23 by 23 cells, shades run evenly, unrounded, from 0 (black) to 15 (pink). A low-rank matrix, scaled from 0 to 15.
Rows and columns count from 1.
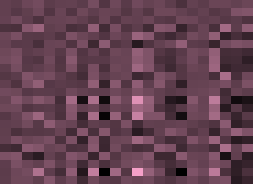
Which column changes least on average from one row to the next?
19
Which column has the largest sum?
13
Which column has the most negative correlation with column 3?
1
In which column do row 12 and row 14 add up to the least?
21
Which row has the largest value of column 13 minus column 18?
22
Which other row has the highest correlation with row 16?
23
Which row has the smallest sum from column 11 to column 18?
17
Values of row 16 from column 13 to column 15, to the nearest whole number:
4 6 6
